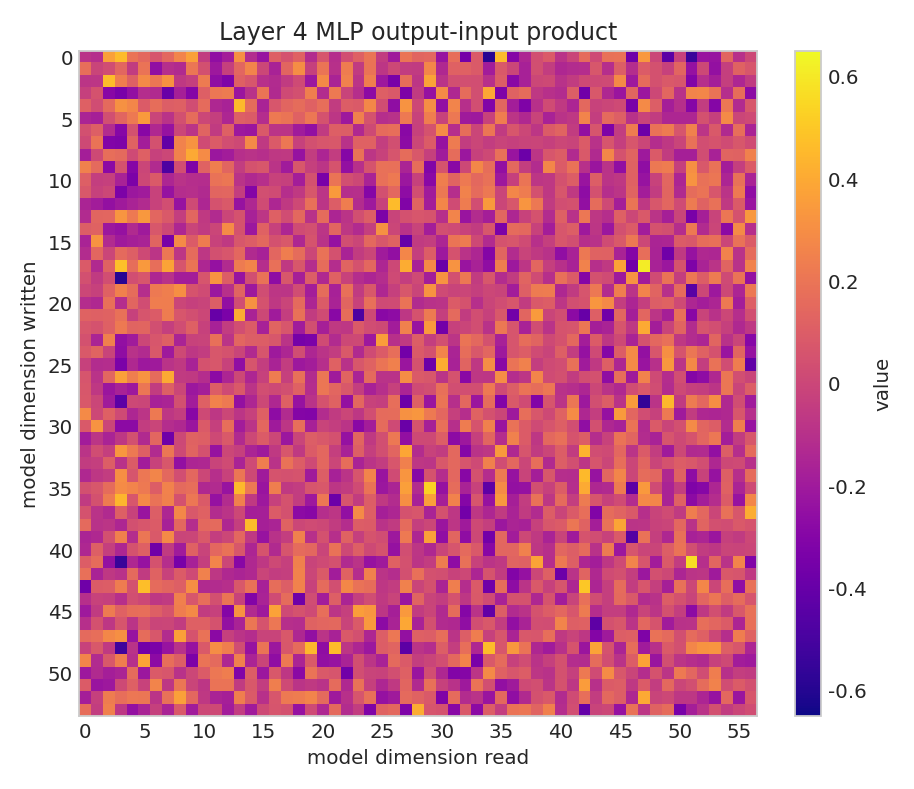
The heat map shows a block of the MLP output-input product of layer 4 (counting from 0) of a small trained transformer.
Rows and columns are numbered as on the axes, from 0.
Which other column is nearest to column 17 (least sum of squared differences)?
54
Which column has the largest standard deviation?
3
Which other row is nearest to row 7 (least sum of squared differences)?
15
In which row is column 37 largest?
12
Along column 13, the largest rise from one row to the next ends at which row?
4
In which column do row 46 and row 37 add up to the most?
56
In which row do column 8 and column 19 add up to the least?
23
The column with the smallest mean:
36
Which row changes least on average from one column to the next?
27
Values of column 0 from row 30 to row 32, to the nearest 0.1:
0.1 -0.2 -0.1
